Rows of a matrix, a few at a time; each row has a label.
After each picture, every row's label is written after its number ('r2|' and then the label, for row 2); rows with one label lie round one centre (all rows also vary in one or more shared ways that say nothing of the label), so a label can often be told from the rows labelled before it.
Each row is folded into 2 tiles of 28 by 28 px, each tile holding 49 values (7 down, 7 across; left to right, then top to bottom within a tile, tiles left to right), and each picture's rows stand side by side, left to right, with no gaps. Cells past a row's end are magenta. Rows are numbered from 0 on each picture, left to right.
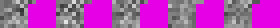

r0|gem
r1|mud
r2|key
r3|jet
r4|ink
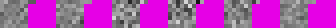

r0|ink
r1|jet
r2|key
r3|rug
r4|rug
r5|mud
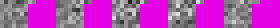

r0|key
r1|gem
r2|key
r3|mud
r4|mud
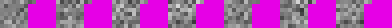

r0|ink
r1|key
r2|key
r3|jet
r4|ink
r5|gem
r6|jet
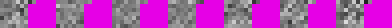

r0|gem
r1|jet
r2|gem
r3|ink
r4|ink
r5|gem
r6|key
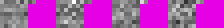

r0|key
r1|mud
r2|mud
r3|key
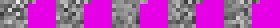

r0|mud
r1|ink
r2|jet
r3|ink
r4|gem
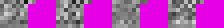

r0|rug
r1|ink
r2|ink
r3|key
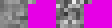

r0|mud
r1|jet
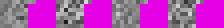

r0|mud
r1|gem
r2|rug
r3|key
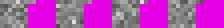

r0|mud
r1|jet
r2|mud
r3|ink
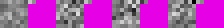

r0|mud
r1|key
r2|gem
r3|rug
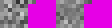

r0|ink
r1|ink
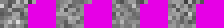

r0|jet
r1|gem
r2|rug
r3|ink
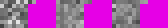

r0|jet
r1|key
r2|jet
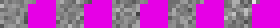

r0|jet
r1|ink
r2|key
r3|gem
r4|mud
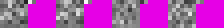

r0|mud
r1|mud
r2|rug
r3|key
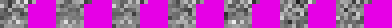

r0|jet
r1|ink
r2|jet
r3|gem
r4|ink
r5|key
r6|ink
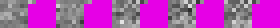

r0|mud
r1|jet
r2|key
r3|gem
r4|key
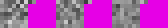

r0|key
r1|rug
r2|mud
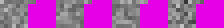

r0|key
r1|mud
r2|mud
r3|ink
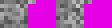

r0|jet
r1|gem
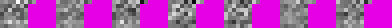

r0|mud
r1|key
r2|ink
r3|rug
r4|key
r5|mud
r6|key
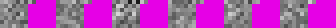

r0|ink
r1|mud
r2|rug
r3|key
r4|rug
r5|mud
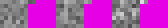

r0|ink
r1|mud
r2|mud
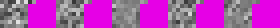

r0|jet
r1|key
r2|jet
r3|key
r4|gem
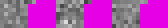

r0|rug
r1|ink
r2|jet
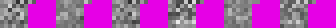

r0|ink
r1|mud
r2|ink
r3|key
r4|gem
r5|jet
